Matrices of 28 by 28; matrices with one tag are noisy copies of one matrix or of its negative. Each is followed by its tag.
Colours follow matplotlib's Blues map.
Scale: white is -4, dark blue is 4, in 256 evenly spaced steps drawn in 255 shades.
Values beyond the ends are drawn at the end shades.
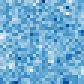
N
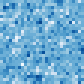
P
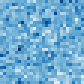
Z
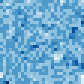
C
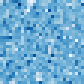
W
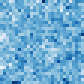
N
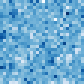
N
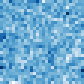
N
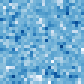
P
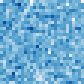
W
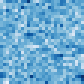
C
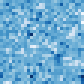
C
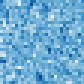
W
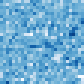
C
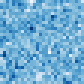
W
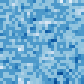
Z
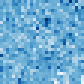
Z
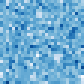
C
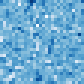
W
